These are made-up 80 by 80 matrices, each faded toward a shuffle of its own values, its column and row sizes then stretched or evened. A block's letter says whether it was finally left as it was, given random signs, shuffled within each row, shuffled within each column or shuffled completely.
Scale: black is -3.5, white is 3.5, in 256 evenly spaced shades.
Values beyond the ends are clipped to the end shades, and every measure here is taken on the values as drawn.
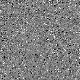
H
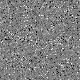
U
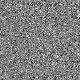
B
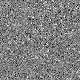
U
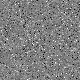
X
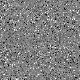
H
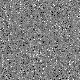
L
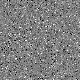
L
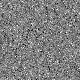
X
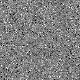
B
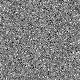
X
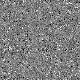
B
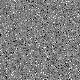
L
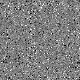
B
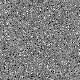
L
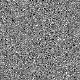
B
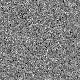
X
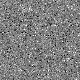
U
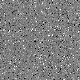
B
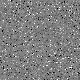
U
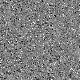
L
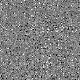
H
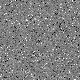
X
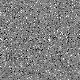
B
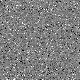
U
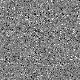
B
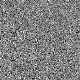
B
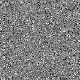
H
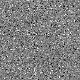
B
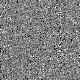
L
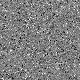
X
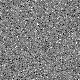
X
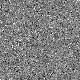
X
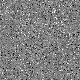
U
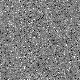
L
